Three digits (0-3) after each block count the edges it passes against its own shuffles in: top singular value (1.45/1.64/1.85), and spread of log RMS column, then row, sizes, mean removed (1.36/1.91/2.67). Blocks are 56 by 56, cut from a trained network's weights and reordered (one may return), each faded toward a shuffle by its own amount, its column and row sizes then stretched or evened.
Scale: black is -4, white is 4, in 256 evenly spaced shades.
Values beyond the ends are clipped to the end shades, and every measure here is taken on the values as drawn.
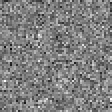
1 1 1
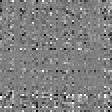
0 3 3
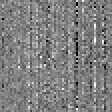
3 3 1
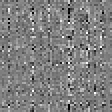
2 3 2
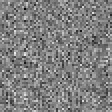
3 2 0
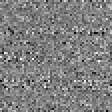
1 0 2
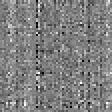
3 2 2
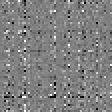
2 3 2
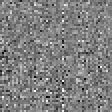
1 2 2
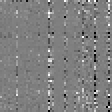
2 3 1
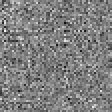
2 1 1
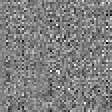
3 3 0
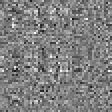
3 1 2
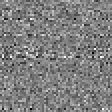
2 0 2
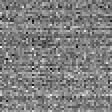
2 1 1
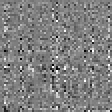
2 3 2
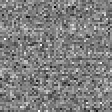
0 0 0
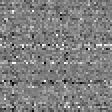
1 1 2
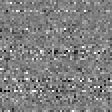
0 0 3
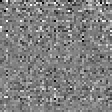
0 2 3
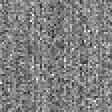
1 1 0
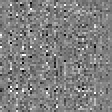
0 3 1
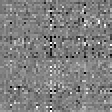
2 2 2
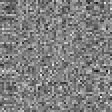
3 0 1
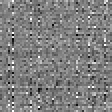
2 3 0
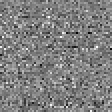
0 0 2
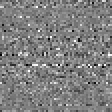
0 0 3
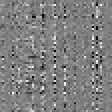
3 3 2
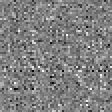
0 1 2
